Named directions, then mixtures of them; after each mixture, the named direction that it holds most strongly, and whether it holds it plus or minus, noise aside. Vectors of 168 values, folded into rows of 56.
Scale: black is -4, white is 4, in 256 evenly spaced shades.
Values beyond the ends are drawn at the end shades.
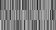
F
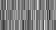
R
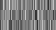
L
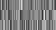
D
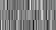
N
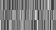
L, minus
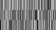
L, plus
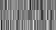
N, minus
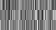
L, minus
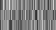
L, plus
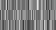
R, plus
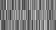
R, plus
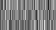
L, plus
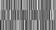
F, minus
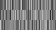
F, plus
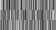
L, minus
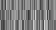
R, plus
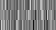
N, plus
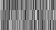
L, minus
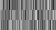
L, minus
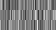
L, minus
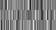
N, minus
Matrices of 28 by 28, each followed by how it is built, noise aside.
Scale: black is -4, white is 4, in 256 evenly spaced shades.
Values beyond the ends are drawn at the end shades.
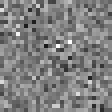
block diagonal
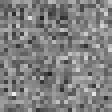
blocks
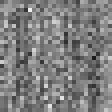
blocks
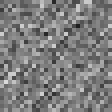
Hankel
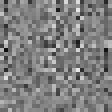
low rank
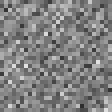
Hankel
